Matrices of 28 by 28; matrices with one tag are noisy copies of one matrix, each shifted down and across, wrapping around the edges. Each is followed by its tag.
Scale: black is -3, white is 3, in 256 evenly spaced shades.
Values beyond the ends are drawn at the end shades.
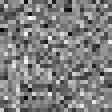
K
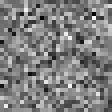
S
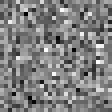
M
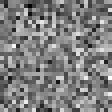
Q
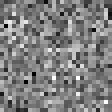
Q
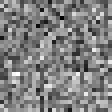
M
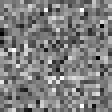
Q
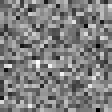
S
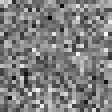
Q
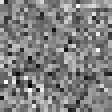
Q
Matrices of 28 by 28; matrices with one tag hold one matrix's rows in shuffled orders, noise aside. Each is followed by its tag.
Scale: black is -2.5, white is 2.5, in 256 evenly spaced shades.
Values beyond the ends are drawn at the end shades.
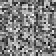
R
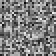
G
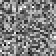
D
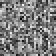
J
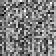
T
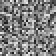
R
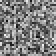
D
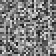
J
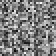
R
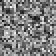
D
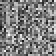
T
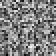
R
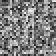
R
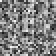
R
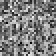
R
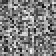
R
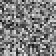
D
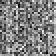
T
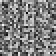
R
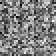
R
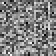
J
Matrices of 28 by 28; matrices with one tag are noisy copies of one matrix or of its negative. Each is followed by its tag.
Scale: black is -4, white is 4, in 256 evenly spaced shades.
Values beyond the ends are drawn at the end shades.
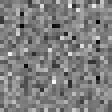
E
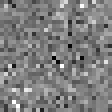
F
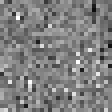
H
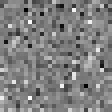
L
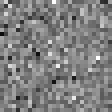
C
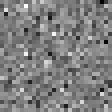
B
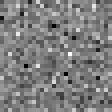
E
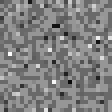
E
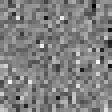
H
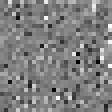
H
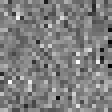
H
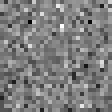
L
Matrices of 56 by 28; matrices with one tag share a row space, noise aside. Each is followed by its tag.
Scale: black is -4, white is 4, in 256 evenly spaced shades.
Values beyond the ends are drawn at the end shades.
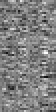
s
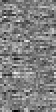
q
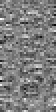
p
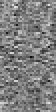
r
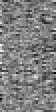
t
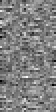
p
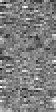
p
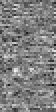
q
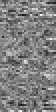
s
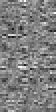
s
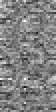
p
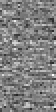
q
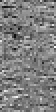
q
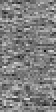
q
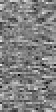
t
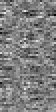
p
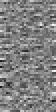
p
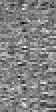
s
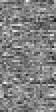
q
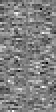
r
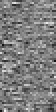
q
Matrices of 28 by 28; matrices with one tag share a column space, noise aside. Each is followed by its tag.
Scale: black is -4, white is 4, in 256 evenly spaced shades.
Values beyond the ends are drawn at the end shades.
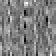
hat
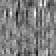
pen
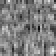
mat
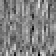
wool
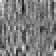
wool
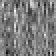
pen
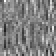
wool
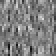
mat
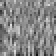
hat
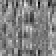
pen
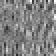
mat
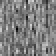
mat
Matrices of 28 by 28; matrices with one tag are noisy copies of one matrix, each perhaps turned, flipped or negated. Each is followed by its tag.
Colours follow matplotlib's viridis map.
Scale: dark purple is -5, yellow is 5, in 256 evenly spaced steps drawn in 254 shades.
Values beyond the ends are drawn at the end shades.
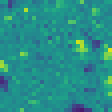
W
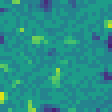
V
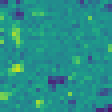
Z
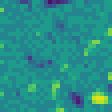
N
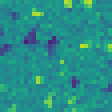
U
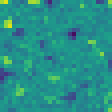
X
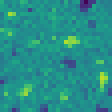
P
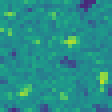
P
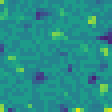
X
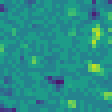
Z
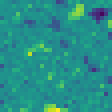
N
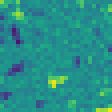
Z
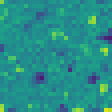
X
